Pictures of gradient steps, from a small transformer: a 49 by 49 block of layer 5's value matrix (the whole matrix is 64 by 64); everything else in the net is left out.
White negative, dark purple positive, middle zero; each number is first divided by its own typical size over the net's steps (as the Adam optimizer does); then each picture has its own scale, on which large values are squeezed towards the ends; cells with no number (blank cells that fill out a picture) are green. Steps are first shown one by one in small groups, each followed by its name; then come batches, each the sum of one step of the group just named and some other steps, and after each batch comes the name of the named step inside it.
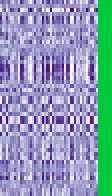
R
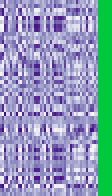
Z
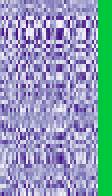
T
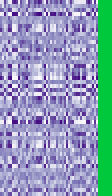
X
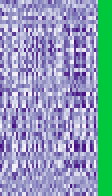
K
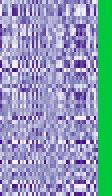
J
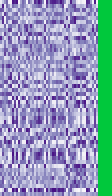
X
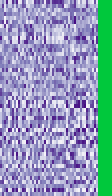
K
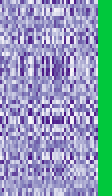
R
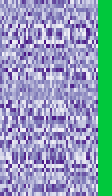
T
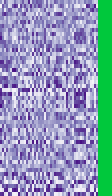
J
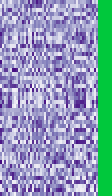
J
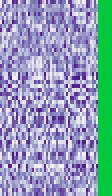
X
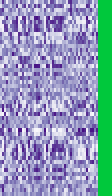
Z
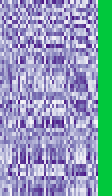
T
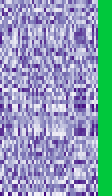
J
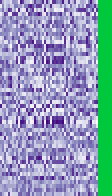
X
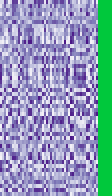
X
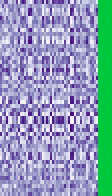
R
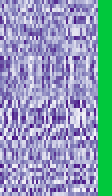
R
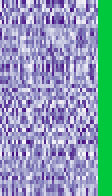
R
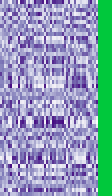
X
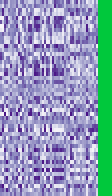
Z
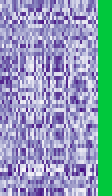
R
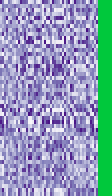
T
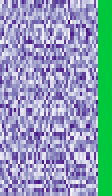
T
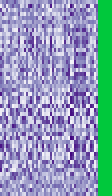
K
